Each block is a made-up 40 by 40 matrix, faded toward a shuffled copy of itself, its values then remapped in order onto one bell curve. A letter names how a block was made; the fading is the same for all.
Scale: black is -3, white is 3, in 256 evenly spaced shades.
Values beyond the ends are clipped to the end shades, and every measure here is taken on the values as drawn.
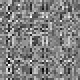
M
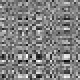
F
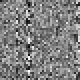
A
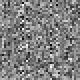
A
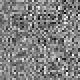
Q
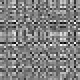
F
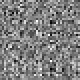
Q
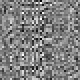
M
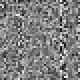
A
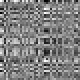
F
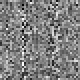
A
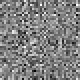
Q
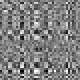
F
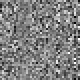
A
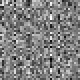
M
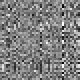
M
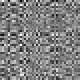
F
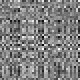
F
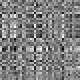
F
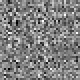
Q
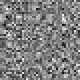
Q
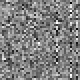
A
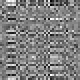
F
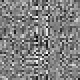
M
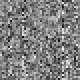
A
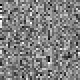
A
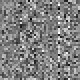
A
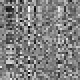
M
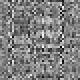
M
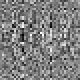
M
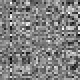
M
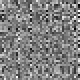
M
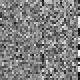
A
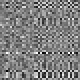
F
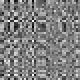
F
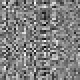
M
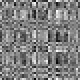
F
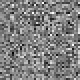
Q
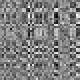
F
